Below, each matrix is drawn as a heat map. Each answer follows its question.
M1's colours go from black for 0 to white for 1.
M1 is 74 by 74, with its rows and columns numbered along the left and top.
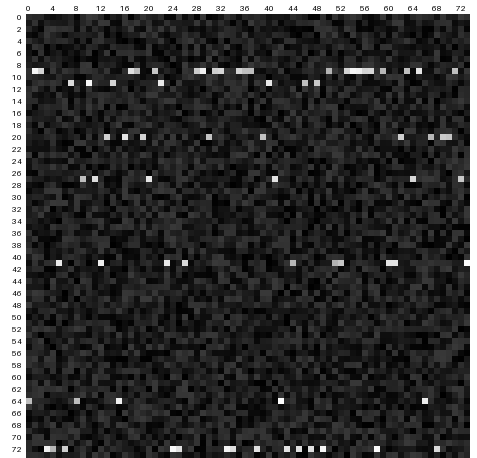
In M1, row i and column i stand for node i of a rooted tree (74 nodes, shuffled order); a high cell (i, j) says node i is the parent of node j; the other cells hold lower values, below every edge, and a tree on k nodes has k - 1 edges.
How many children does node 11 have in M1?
7
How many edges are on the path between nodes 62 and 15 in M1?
4
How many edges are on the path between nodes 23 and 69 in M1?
4
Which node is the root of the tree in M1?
27
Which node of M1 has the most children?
9
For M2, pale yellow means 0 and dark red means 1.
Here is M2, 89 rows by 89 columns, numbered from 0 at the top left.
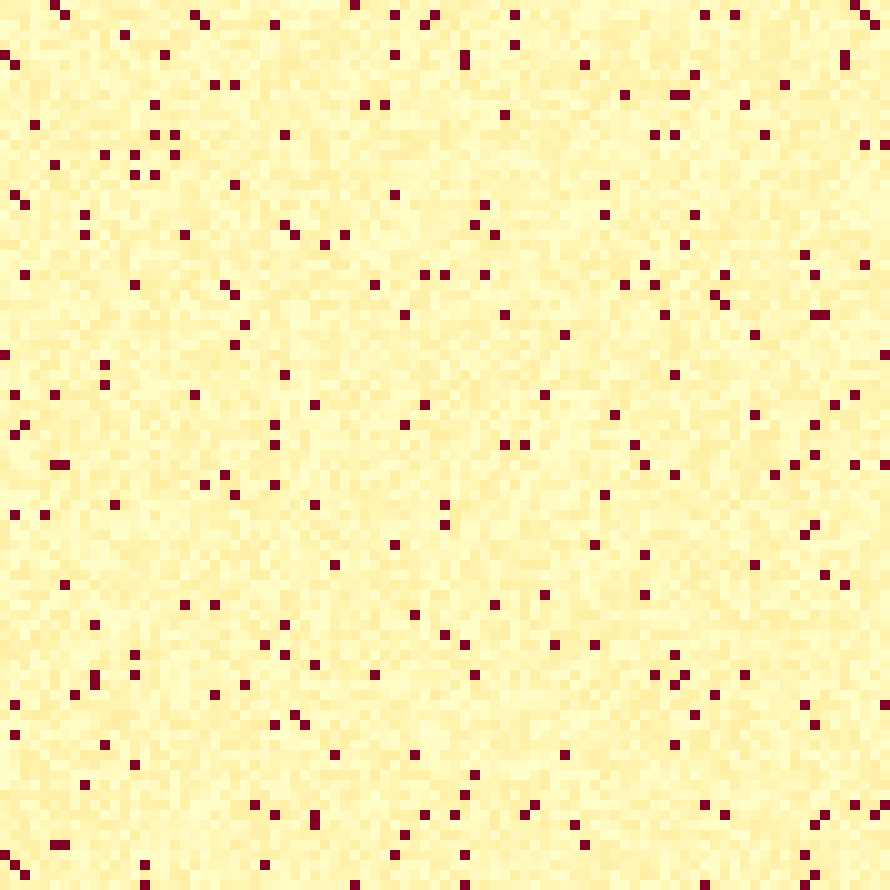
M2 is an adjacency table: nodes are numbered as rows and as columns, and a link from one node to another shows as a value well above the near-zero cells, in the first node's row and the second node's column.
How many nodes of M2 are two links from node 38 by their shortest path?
3
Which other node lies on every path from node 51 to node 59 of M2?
node 1
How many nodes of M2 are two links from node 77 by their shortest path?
2
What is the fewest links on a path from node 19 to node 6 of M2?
2
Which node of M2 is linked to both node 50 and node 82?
node 31
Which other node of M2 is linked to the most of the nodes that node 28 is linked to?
node 67
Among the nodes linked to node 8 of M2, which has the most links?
node 23
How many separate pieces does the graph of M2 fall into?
6
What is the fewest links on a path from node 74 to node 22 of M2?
3
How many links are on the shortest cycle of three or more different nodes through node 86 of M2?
5
